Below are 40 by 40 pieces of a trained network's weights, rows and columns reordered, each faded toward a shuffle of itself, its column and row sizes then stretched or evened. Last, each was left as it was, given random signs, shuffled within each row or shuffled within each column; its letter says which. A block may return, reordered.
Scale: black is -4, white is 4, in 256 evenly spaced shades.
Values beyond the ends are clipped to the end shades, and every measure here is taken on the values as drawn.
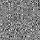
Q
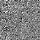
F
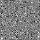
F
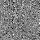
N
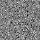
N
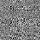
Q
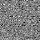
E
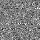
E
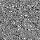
E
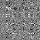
Q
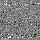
E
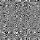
Q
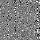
N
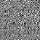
Q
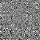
Q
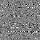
E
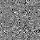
F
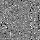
N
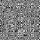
Q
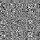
Q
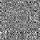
Q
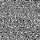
E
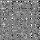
F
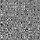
Q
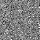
N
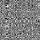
Q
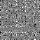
F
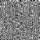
Q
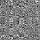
Q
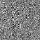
F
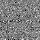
E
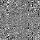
F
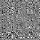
Q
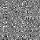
Q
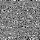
E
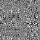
Q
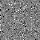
N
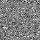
E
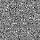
E
